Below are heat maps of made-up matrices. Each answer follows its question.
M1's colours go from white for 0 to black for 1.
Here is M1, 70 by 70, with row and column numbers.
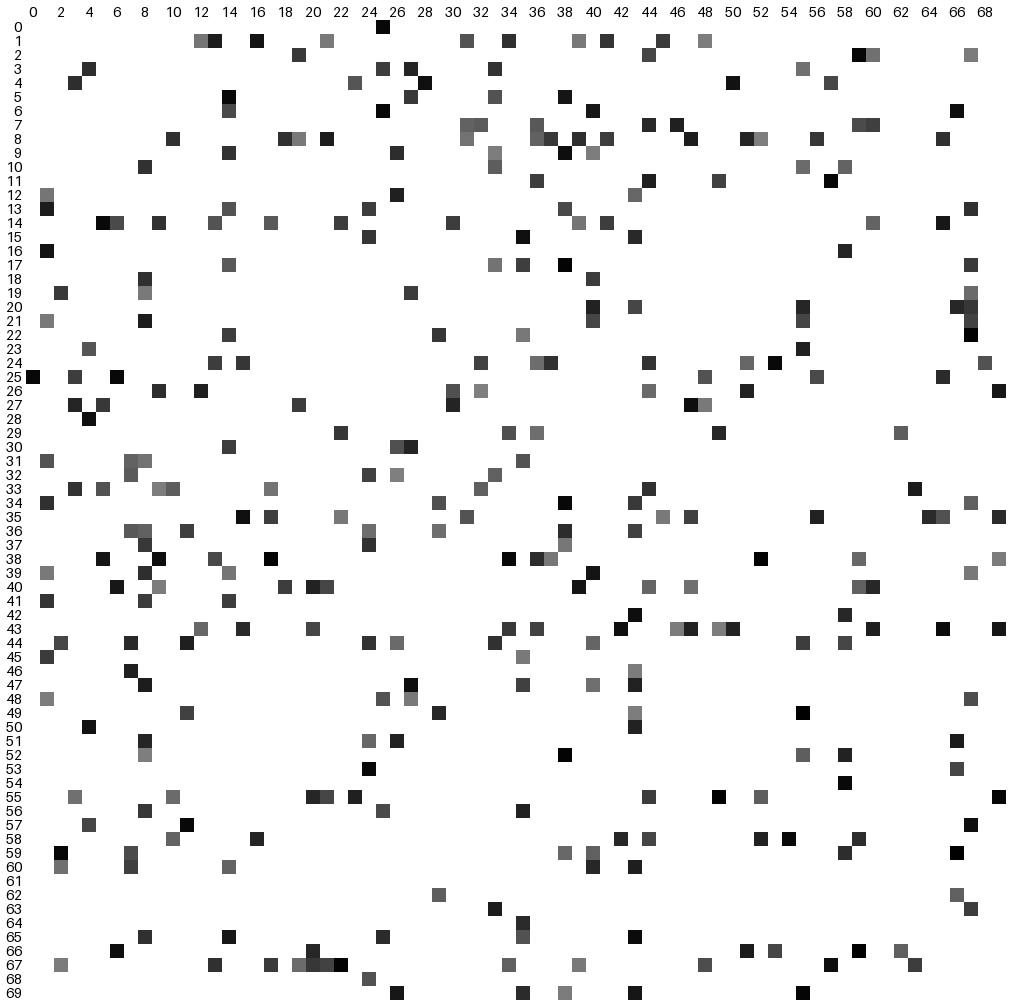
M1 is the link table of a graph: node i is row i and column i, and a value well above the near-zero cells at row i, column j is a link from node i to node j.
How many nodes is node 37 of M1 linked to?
3
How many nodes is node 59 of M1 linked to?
6
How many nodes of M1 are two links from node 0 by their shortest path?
5
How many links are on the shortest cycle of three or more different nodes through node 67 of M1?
3
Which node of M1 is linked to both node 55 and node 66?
node 20
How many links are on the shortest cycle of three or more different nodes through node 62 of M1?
6
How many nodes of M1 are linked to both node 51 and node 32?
2
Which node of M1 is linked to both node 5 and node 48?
node 27
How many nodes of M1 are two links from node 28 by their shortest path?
4
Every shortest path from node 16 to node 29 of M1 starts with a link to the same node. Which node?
node 1
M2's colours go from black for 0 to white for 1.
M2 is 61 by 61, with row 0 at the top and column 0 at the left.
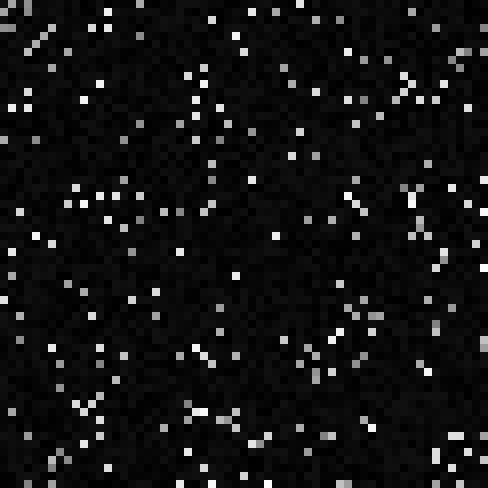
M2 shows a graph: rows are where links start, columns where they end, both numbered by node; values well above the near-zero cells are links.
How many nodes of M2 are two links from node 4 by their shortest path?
8
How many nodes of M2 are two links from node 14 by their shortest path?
5
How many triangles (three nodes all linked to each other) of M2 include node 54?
3
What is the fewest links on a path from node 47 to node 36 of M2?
3
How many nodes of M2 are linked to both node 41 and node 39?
1
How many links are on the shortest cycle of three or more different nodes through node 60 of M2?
3
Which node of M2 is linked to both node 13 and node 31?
node 1
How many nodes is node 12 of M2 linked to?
7
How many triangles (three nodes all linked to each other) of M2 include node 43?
2
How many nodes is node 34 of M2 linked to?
2
